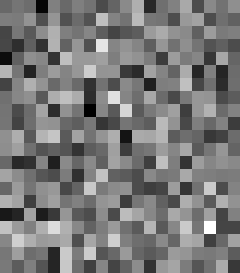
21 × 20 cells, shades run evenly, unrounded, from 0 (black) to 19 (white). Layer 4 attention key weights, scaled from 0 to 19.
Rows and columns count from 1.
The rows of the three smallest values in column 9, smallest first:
10, 1, 20
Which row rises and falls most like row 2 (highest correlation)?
4
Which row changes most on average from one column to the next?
9
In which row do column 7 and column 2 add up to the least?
17
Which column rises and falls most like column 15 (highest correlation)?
11
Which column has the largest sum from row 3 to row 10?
6
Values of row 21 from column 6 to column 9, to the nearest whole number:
15 8 5 10
